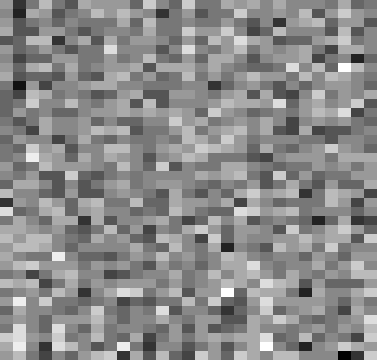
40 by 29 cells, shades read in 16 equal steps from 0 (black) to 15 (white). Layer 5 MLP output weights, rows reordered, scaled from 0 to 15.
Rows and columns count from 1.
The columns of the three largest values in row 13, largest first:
27, 17, 25
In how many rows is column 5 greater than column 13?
20
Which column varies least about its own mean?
11
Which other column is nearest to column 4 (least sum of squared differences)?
15
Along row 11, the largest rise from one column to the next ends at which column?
3
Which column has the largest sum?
19
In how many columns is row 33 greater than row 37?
17
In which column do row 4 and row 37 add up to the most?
5
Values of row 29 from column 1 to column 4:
10 8 7 7
